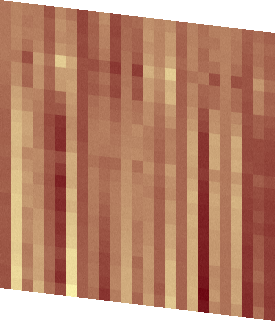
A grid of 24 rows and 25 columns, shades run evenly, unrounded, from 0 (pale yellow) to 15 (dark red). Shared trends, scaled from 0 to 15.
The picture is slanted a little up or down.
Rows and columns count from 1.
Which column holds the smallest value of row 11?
2
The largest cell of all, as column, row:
19, 23
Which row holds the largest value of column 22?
5
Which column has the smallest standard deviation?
17
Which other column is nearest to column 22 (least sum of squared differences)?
20
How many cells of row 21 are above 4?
22
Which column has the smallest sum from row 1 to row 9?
16
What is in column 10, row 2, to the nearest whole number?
7
